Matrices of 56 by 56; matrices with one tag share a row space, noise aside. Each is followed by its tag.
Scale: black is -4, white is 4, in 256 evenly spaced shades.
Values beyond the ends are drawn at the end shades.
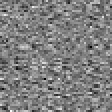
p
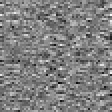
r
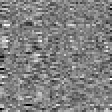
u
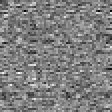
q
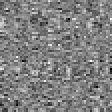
p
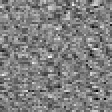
p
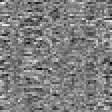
u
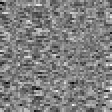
u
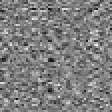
p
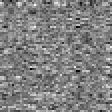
q
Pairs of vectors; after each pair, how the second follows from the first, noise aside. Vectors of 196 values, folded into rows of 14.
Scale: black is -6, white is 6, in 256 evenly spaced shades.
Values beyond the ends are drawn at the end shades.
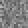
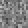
copied.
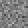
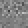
wrapped around, negated, partly zeroed.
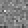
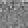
reversed, negated, partly zeroed.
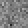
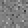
wrapped around, negated, partly zeroed.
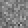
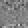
negated, partly zeroed.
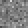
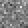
wrapped around.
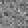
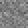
negated, shrunk.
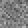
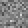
wrapped around.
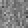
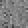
negated, partly zeroed.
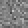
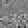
wrapped around, negated, partly zeroed.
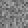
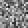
negated, scaled up.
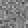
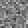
copied.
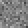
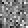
negated, scaled up.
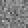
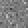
wrapped around, negated, partly zeroed.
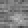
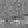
wrapped around, negated, partly zeroed.
